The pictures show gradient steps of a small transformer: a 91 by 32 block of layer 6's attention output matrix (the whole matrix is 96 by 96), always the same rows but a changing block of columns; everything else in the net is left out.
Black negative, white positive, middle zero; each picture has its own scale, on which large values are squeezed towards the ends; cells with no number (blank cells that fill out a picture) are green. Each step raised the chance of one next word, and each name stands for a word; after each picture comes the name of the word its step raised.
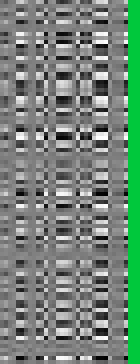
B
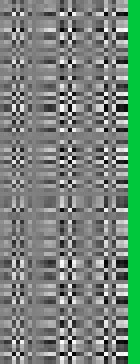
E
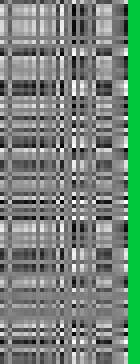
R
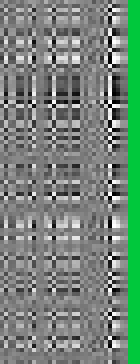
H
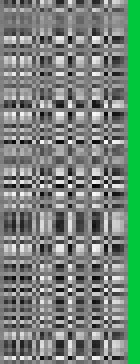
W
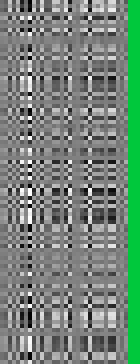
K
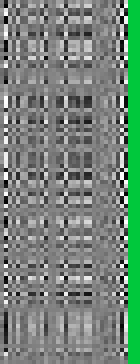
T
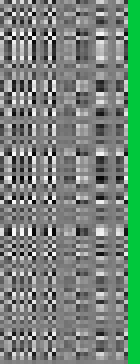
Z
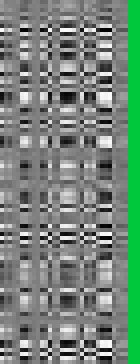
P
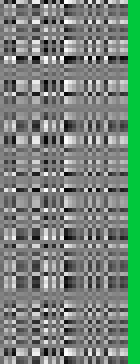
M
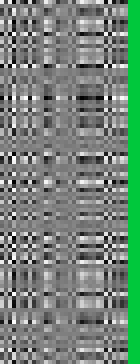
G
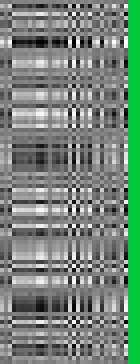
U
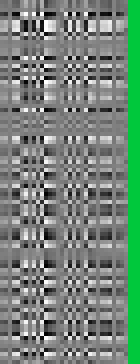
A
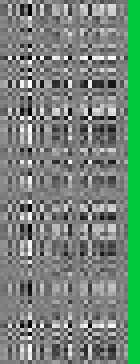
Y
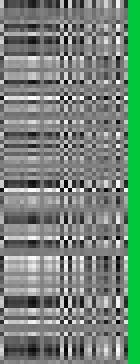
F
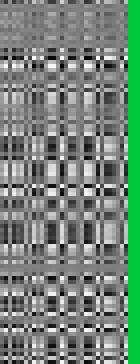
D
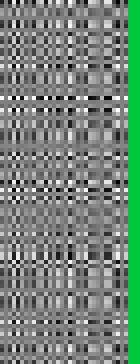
G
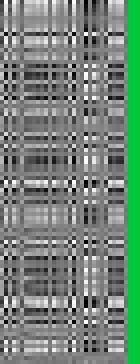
F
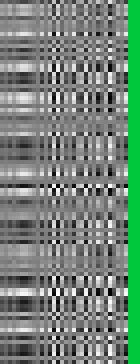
D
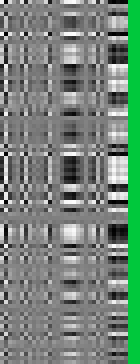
Z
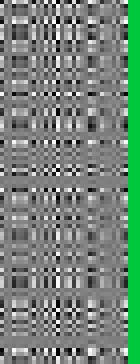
M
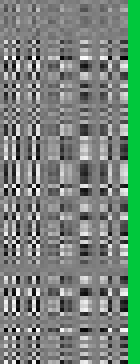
D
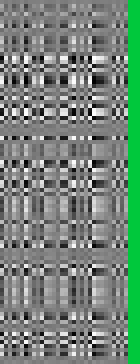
Y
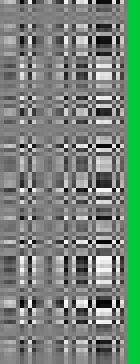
F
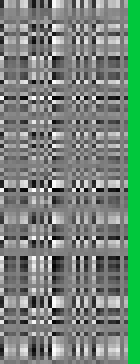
F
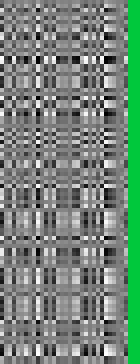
W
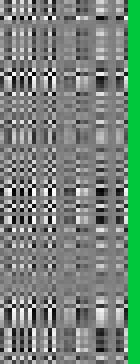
K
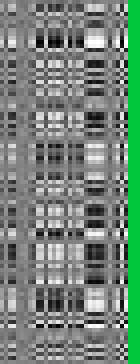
U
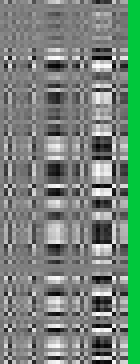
D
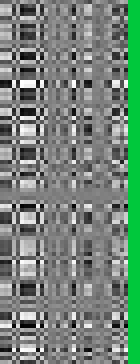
Y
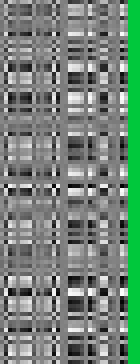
D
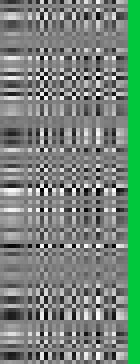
K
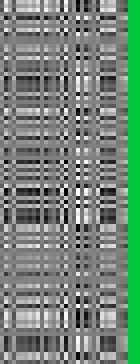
K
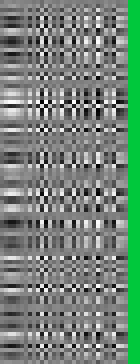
H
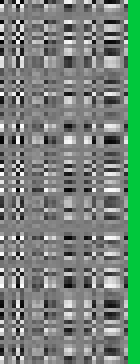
M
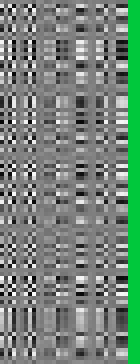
T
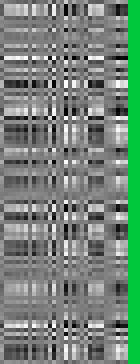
Y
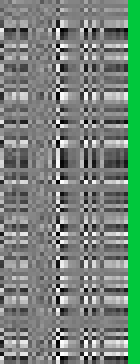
P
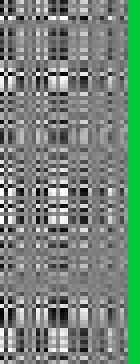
K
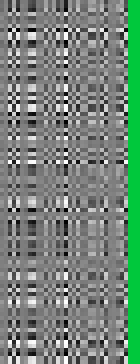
E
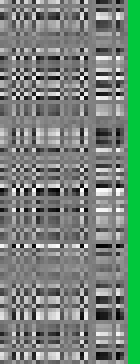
K
